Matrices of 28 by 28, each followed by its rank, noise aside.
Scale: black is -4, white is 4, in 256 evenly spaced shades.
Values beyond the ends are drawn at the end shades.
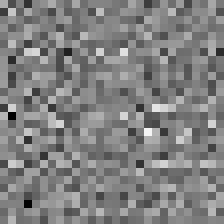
six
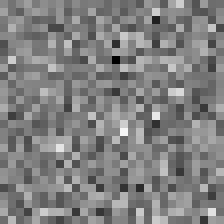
seven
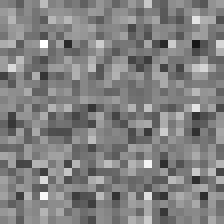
four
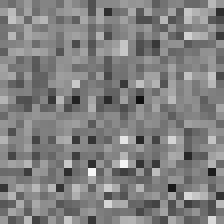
four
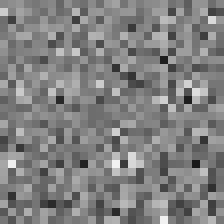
seven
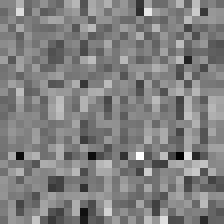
four
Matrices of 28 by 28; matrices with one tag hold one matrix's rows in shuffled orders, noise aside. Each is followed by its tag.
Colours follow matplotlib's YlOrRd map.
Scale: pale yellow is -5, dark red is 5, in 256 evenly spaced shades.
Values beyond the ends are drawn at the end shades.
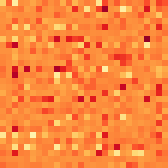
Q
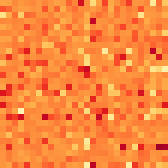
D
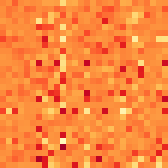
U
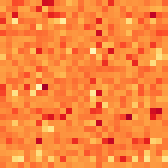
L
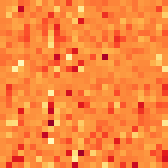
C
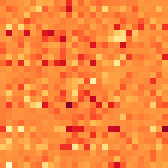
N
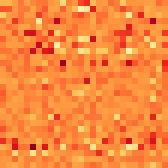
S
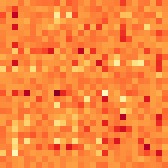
Q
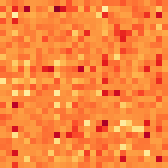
Q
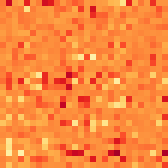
N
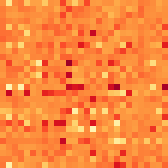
N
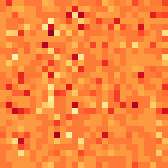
C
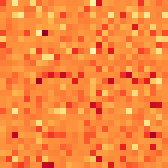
L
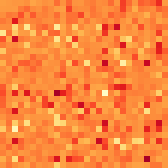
Q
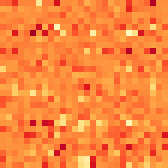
S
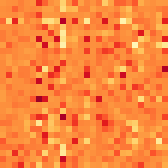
U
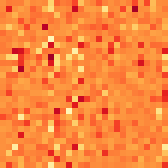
C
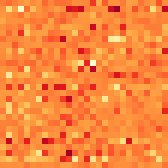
N
